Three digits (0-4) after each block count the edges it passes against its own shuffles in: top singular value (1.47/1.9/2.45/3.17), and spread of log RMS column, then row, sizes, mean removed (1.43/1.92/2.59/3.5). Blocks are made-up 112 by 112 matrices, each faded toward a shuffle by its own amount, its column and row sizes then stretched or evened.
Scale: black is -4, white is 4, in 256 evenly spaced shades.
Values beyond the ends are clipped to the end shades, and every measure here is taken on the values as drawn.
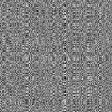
4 4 1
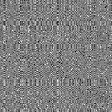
4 3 0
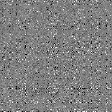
1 3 3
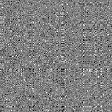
3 2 2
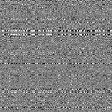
4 0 4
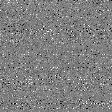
1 0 3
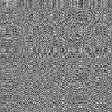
4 2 3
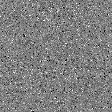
0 0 1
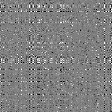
4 3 3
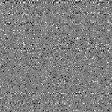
3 0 3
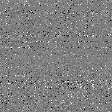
1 2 3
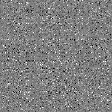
2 2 2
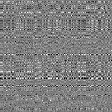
4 1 4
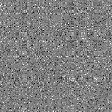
3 0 2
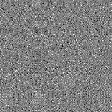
3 0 1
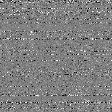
1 0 4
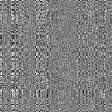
4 4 2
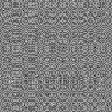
4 0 1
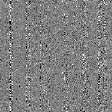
2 4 0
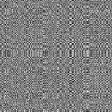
4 4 3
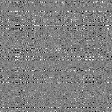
3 2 4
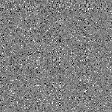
2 2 2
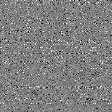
2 0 3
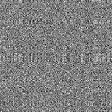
3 0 2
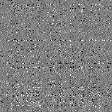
0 3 3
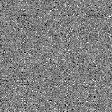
2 1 1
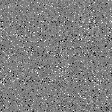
1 1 2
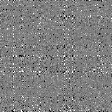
2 3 3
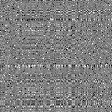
4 0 3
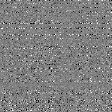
1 2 4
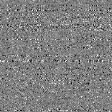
2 1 3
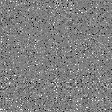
2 1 1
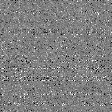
2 1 3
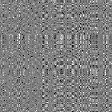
4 4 0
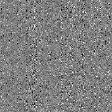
2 3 0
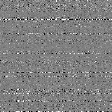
2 1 4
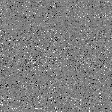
0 1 2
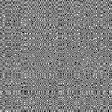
4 2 3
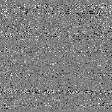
0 1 4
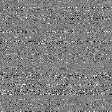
0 0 4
